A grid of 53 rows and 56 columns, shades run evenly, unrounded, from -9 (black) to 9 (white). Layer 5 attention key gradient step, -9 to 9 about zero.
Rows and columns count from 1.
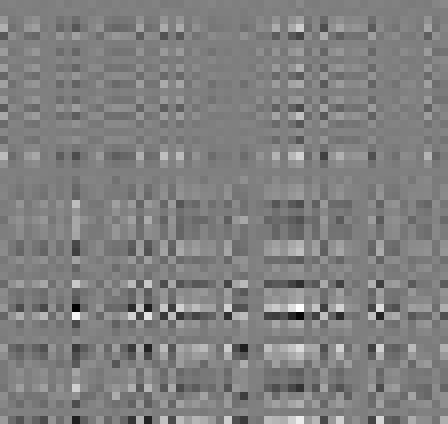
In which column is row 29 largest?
10
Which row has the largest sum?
39
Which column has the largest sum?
38
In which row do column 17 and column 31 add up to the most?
40
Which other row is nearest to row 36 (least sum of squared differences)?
49
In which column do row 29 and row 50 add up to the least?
31
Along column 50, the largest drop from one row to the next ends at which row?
41
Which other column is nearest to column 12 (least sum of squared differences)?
51
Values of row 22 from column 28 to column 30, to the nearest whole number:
0 0 0
